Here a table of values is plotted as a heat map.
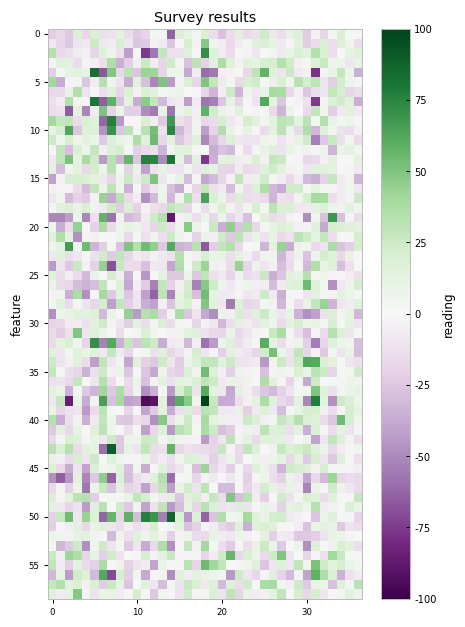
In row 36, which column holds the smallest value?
30
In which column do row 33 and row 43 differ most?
14
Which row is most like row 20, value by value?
58
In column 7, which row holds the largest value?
43
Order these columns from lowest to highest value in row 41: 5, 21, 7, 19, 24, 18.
21, 24, 7, 5, 19, 18
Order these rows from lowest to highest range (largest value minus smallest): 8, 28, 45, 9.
45, 28, 8, 9
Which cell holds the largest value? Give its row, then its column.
38, 18
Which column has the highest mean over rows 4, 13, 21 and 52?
12
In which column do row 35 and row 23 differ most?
15
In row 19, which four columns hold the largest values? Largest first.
33, 6, 13, 12
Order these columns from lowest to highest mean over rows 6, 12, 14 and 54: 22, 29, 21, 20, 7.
22, 20, 29, 21, 7
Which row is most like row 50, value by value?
13
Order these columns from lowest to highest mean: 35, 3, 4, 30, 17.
4, 30, 17, 35, 3
